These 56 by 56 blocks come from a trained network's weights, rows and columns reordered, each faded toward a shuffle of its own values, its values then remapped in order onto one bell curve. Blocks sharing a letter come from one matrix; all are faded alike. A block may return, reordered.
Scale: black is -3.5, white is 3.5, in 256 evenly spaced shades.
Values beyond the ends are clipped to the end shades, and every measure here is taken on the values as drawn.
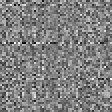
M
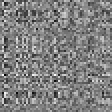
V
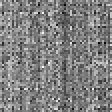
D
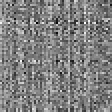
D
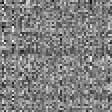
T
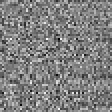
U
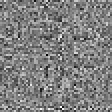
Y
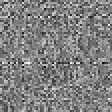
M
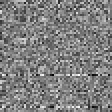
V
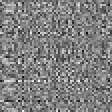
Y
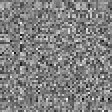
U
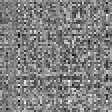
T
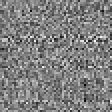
U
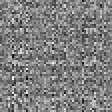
T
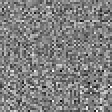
U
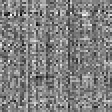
D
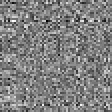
M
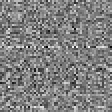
M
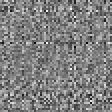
M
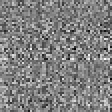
Y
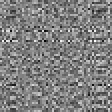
V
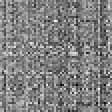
D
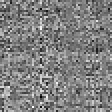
T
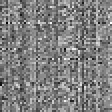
D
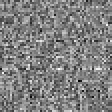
U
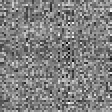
T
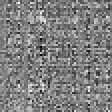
T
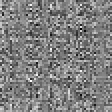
T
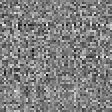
M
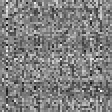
T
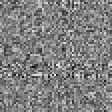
U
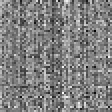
D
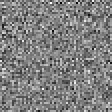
U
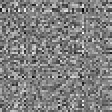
M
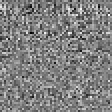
Y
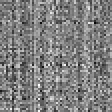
D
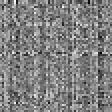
D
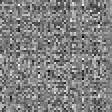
T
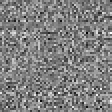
Y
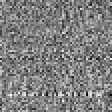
M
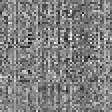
D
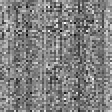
D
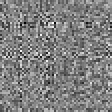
M
